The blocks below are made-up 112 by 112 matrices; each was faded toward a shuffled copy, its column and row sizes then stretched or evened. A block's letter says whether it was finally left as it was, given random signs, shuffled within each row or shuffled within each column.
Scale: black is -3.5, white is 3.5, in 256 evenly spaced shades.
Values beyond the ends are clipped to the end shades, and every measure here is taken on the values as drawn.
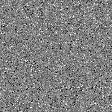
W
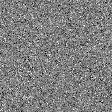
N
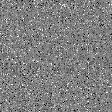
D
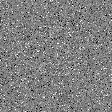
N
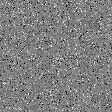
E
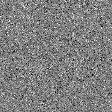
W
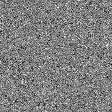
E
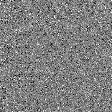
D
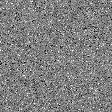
E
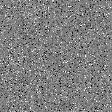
W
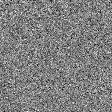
E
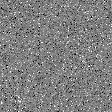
N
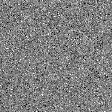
D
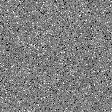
E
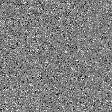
D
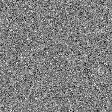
W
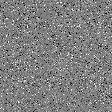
W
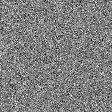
N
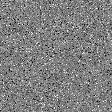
E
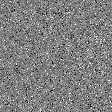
N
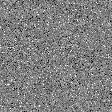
N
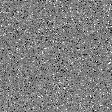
W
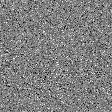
E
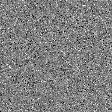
W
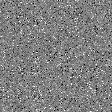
W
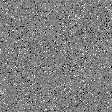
D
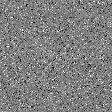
E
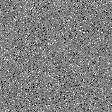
N
